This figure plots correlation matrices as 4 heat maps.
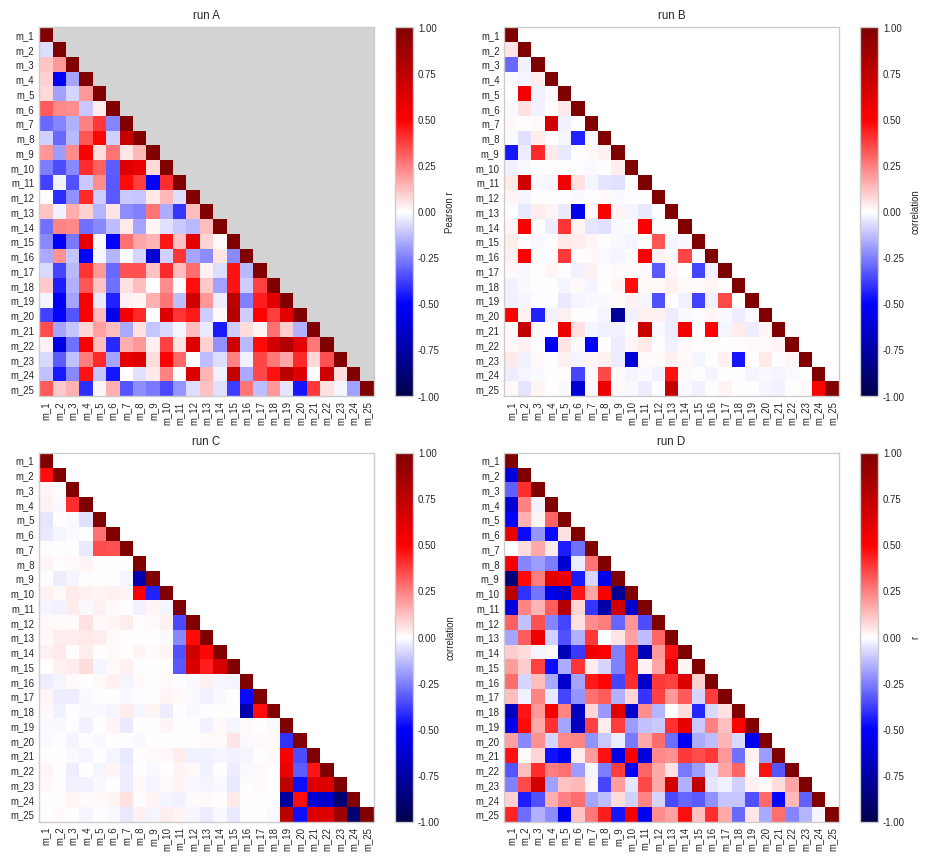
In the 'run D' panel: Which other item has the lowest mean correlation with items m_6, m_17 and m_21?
m_9
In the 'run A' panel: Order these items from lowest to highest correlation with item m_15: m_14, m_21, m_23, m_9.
m_21, m_14, m_9, m_23
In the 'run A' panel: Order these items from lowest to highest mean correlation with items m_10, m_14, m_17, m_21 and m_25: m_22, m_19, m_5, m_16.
m_16, m_5, m_19, m_22
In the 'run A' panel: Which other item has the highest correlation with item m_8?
m_7
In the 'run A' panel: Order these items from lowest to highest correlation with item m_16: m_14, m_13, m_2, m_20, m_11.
m_13, m_20, m_14, m_2, m_11
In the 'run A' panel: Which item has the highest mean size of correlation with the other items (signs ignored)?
m_20
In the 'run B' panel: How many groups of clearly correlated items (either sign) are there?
6
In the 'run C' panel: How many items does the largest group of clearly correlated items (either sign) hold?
7
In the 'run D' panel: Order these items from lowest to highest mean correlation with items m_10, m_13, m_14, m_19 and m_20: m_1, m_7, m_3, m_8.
m_1, m_3, m_8, m_7
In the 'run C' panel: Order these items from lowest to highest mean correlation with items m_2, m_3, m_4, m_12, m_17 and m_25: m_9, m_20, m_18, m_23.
m_20, m_9, m_18, m_23
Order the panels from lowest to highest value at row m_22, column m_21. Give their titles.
run D, run B, run A, run C
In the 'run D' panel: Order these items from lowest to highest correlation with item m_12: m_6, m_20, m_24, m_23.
m_24, m_6, m_23, m_20
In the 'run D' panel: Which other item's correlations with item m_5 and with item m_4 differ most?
m_14
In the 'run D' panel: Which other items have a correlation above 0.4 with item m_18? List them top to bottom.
m_2, m_4, m_9, m_19
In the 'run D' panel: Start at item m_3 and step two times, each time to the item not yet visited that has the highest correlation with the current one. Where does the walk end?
m_15
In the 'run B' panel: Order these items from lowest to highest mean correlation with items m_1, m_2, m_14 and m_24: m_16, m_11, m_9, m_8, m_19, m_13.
m_9, m_19, m_8, m_13, m_16, m_11
